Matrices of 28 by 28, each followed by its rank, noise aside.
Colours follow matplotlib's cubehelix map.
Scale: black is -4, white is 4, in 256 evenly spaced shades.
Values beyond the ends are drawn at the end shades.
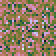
six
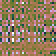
two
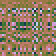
two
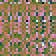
two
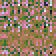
three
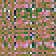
three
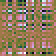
one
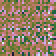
four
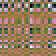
one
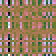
one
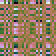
one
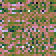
four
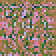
six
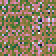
four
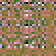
two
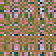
two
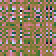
two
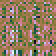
three
